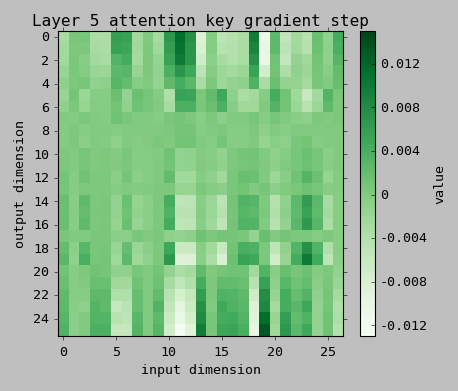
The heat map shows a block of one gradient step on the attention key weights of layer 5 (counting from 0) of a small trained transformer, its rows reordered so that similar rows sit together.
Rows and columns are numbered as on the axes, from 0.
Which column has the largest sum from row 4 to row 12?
11
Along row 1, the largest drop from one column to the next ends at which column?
19
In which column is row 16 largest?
23
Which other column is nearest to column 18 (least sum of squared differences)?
10
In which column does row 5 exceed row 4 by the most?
15
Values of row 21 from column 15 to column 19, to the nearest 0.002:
0.002 0.002 0.002 -0.004 0.006
